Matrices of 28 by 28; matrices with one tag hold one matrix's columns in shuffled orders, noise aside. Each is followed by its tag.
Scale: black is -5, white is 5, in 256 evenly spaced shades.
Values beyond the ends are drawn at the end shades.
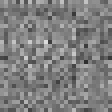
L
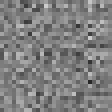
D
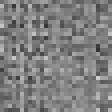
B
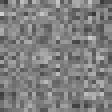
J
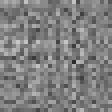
L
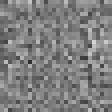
L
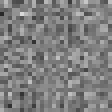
J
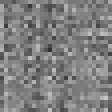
B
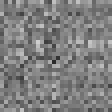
L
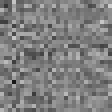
D
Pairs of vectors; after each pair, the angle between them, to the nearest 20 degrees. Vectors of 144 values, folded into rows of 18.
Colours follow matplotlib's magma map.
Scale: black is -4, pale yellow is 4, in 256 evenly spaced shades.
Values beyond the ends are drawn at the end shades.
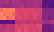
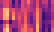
60 degrees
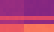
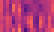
80 degrees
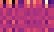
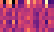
20 degrees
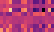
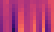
100 degrees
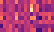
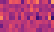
60 degrees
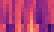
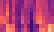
160 degrees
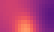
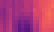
160 degrees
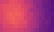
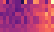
140 degrees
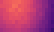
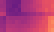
160 degrees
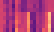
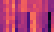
160 degrees
